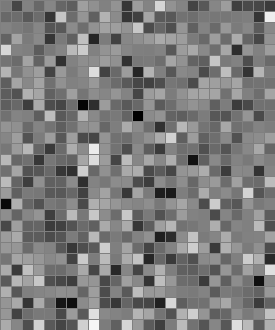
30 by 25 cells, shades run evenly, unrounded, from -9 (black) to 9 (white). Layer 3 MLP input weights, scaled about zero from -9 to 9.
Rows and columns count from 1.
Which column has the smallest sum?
6
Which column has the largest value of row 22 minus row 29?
2
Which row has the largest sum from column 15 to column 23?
9
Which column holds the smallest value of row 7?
13
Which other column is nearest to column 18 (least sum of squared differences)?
17
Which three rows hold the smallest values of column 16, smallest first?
18, 22, 24
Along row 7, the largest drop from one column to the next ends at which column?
10
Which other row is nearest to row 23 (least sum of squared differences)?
12
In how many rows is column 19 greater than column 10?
12
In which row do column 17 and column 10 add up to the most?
23
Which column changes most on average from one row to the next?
15
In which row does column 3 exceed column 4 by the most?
14
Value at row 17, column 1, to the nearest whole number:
4
